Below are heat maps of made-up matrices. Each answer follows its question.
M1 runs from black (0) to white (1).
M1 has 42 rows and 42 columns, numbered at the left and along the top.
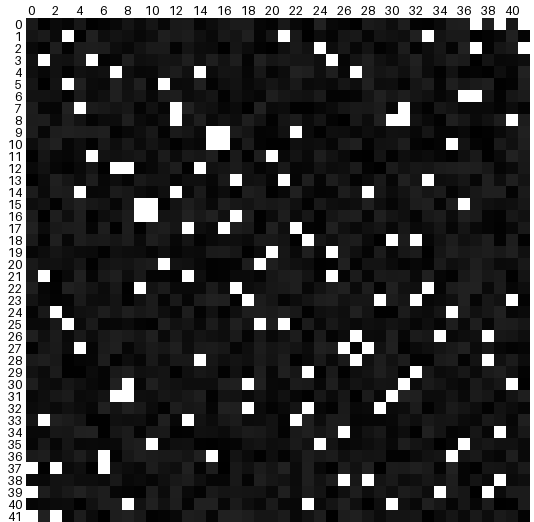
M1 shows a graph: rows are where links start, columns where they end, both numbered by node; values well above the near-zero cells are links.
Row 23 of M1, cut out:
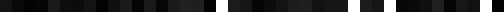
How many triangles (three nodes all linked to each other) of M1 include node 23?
2
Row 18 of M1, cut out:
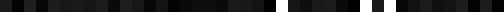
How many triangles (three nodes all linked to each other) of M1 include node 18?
1
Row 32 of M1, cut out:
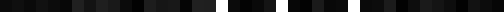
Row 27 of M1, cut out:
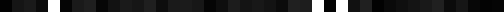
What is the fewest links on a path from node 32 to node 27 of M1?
6
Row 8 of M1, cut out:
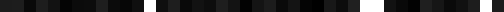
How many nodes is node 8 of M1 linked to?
4
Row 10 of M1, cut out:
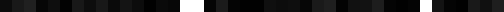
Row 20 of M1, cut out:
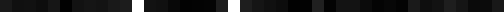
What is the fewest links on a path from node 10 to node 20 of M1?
7
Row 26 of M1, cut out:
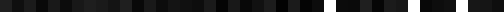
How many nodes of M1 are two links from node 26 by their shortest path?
3
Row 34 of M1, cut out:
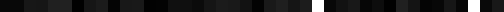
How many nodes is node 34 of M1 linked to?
2
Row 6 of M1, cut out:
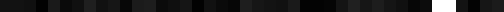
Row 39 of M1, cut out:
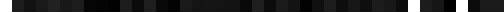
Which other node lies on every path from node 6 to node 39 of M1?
node 0
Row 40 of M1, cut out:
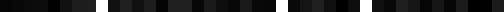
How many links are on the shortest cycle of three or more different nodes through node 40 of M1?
3
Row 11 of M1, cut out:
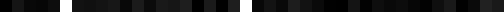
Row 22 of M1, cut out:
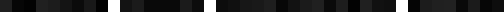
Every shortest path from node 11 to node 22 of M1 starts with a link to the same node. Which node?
node 5
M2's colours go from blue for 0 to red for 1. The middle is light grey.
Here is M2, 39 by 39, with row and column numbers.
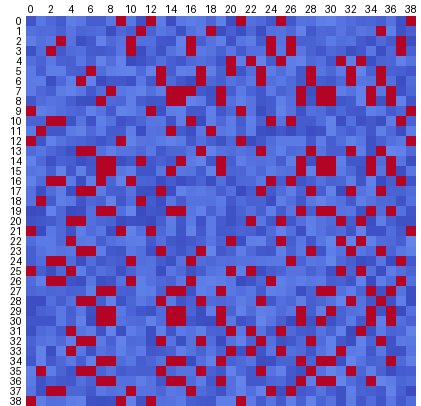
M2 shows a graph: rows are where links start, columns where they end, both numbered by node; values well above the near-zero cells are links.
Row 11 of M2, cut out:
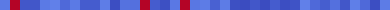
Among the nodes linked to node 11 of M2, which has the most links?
node 14
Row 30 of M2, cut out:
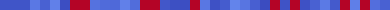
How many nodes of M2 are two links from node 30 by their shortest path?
2
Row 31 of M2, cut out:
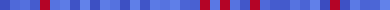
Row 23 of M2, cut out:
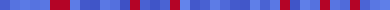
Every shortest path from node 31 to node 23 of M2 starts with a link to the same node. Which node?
node 20
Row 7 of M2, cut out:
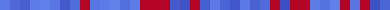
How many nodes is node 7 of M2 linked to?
10
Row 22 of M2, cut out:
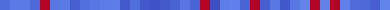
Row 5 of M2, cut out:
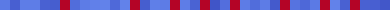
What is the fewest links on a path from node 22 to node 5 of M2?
2
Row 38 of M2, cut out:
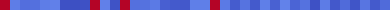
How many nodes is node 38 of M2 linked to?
4
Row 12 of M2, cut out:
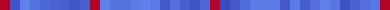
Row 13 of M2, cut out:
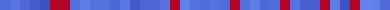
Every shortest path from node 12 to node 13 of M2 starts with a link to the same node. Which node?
node 0
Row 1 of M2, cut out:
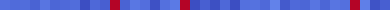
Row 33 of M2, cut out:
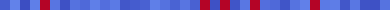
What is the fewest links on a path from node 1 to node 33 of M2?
4
